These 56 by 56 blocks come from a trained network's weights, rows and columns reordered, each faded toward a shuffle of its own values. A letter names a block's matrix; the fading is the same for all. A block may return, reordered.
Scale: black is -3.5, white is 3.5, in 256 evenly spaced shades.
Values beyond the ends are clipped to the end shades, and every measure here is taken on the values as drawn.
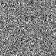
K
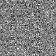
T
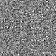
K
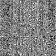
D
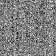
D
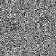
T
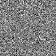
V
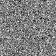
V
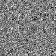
K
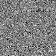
V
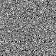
V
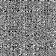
D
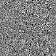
T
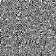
T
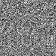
K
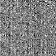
D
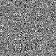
T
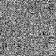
K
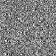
K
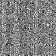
D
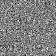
V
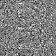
T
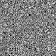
K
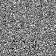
V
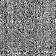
D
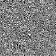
T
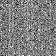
D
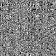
D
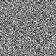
K
